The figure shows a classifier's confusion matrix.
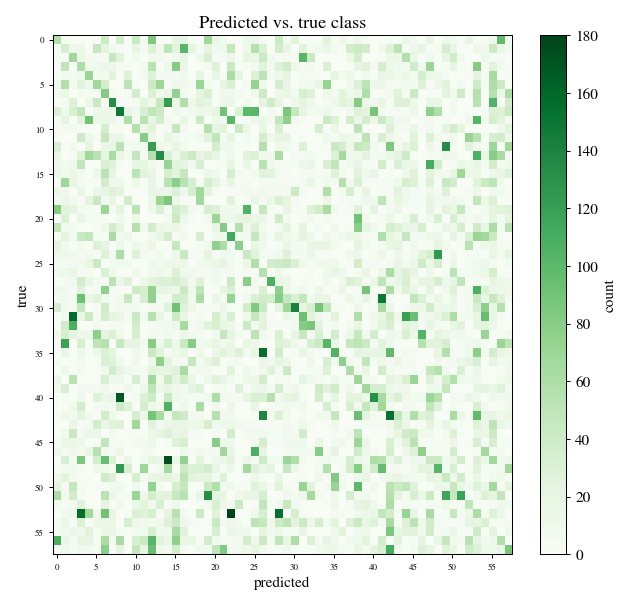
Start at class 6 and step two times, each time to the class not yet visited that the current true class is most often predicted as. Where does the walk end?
51
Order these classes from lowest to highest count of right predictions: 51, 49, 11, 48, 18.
49, 18, 11, 48, 51
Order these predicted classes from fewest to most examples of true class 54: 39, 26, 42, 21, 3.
21, 39, 3, 26, 42
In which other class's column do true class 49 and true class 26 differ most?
35
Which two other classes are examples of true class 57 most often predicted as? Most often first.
42, 12
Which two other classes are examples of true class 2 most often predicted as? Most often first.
31, 44
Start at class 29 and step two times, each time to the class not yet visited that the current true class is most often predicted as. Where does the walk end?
14
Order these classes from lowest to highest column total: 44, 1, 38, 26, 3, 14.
1, 44, 3, 14, 26, 38
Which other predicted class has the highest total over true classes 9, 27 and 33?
22
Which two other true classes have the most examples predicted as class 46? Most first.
33, 34
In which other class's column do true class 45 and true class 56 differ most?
0
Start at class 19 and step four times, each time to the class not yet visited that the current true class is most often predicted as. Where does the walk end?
25
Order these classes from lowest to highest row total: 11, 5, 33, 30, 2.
2, 11, 33, 5, 30
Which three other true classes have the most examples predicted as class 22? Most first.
53, 9, 29
